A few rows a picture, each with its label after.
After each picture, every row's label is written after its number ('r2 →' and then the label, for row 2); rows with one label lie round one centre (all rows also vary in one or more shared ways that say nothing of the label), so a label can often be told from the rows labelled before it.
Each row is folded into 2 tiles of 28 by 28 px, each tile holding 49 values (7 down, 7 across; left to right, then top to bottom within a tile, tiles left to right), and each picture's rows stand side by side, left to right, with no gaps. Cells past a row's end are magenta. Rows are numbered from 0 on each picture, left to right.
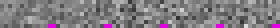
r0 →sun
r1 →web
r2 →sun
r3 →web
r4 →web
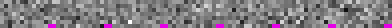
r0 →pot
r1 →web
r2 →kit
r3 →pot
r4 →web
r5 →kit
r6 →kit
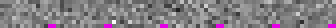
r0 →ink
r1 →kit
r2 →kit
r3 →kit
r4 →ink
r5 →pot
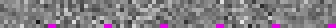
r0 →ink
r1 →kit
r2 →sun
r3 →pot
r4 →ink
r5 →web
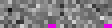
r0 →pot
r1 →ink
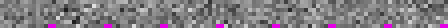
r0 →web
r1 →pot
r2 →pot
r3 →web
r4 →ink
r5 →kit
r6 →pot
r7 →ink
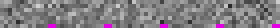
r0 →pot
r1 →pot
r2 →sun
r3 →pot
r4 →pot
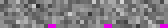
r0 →ink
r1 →pot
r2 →sun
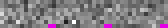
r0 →kit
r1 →kit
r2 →sun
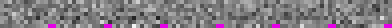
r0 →pot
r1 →web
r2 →web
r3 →kit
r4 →web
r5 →web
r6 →sun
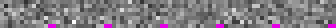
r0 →pot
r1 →kit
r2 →ink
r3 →web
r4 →kit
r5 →ink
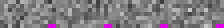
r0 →sun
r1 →web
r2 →sun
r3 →sun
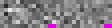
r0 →ink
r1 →kit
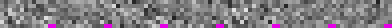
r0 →kit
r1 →web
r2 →pot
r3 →web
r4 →kit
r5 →pot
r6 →web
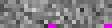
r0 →ink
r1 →kit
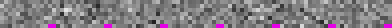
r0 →pot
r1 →web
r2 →ink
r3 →pot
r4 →sun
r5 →ink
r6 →kit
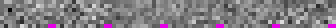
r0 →pot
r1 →sun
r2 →web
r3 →sun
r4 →ink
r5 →kit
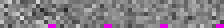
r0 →pot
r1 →pot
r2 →sun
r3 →web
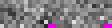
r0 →ink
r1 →ink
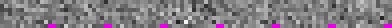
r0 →ink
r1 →kit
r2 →kit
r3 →kit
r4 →ink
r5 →kit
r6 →web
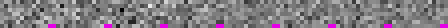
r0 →pot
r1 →pot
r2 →pot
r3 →sun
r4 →pot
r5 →pot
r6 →sun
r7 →web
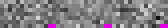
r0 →sun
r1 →ink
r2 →kit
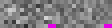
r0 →sun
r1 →kit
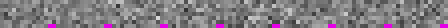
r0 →web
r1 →pot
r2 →pot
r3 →sun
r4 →sun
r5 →sun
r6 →sun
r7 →pot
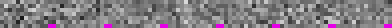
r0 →sun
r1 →web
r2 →sun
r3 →ink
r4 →ink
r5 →kit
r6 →kit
